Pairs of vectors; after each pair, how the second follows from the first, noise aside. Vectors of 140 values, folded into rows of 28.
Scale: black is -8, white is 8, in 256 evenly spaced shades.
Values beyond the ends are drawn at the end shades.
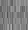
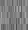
wrapped around.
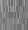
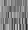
reversed, negated, scaled up.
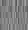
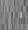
wrapped around.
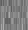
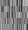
wrapped around, negated, scaled up.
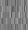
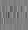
reversed, negated, partly zeroed.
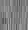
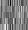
wrapped around, negated, scaled up.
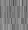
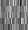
negated, scaled up.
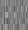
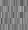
reversed, negated.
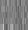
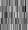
wrapped around, negated, scaled up.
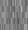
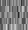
wrapped around, negated, scaled up.
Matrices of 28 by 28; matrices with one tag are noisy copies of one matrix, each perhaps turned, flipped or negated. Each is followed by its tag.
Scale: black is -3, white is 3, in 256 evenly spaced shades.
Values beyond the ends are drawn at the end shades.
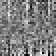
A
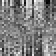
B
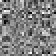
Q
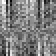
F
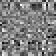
Q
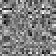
Q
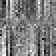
F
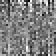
A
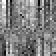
F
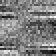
F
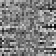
A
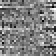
A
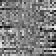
A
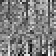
A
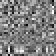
Q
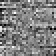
A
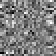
Q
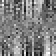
B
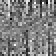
A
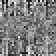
A
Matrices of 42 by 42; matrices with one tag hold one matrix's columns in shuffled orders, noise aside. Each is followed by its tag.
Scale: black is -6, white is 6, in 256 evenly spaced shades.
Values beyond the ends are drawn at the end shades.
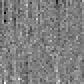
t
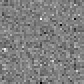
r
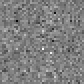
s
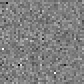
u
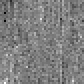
t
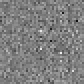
s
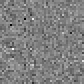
r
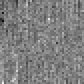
t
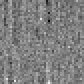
t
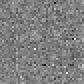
u
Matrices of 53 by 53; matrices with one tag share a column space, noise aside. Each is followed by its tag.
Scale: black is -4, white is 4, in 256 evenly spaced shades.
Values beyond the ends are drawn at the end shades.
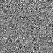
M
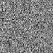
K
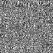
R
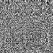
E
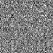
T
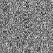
K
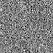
K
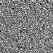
M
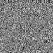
M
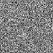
T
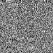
M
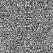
T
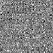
K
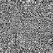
E
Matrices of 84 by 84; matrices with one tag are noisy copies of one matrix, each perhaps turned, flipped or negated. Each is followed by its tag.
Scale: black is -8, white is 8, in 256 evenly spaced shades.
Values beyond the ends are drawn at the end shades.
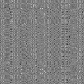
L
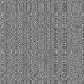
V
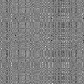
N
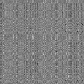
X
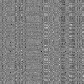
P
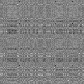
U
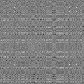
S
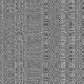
P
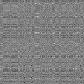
X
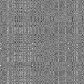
N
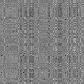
U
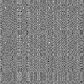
V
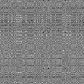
N
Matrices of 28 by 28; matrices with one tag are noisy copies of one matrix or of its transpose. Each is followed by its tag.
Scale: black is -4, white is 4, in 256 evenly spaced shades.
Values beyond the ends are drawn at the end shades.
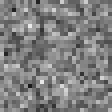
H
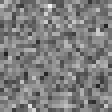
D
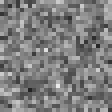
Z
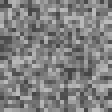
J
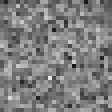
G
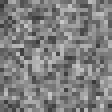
G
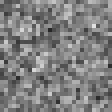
H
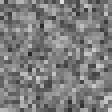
H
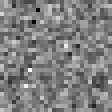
D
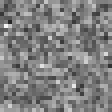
Z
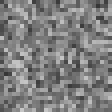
J
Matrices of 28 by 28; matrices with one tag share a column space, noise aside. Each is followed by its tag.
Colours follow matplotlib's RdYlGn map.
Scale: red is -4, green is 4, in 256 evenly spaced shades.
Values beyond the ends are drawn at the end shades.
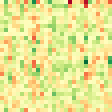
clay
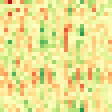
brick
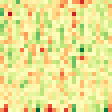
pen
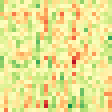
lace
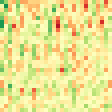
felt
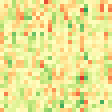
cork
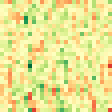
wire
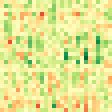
lace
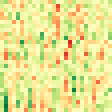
lace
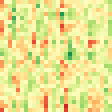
lace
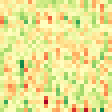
wire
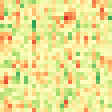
cork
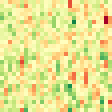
wire
